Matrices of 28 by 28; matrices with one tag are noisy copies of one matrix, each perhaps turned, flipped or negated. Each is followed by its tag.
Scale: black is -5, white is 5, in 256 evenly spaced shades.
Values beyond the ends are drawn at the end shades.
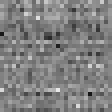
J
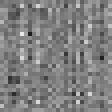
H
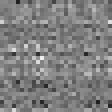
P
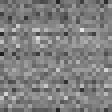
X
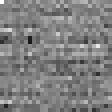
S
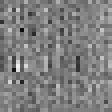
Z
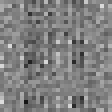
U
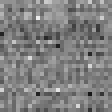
J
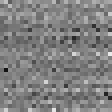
X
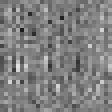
Z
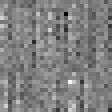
S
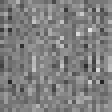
Z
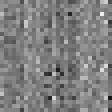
P
